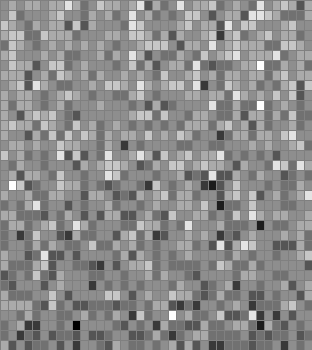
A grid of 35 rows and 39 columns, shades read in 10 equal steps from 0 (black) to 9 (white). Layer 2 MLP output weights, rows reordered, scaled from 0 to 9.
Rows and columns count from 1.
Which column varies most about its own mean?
33
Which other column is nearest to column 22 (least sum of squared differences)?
15
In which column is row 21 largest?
5
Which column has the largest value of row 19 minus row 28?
2
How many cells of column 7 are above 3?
31
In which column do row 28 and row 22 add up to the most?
32
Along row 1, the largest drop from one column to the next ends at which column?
19
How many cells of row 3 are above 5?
18
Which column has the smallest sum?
28
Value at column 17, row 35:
4
